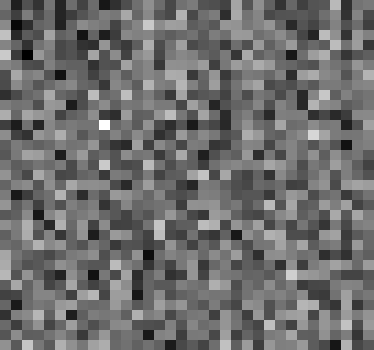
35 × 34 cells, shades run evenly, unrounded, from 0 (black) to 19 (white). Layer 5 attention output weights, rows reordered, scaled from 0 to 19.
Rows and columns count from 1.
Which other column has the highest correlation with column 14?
24
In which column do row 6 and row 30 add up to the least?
3
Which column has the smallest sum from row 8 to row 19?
21
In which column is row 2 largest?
17
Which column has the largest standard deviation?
6
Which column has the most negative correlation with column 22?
11
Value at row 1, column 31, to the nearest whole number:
14
